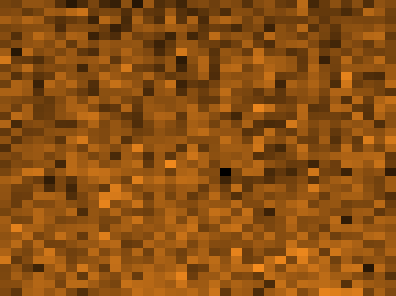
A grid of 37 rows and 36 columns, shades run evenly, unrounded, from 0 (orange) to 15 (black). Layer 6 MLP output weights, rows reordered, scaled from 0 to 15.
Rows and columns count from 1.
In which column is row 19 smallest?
13
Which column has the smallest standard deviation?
3
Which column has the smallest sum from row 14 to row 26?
18
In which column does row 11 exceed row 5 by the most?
4
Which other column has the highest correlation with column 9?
15
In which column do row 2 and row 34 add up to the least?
8
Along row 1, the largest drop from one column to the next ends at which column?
14
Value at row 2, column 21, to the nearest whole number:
10
